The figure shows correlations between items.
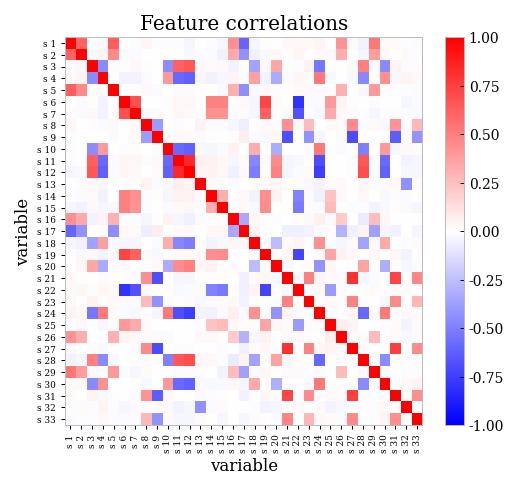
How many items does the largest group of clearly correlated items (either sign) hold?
10
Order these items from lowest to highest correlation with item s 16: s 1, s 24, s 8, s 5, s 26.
s 8, s 24, s 26, s 5, s 1
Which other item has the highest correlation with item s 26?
s 1
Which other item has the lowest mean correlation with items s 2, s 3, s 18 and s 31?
s 9
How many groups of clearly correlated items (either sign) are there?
5
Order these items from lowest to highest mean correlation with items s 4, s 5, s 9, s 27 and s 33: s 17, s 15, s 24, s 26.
s 17, s 15, s 26, s 24
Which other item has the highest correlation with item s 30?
s 24
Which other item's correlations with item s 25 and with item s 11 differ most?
s 12
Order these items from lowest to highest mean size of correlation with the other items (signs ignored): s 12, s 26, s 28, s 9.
s 26, s 9, s 28, s 12
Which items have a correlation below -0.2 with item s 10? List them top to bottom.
s 3, s 11, s 12, s 20, s 28
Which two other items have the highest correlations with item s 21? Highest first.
s 27, s 31
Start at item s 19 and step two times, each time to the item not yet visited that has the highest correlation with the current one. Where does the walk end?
s 7
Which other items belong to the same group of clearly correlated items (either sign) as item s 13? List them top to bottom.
s 32
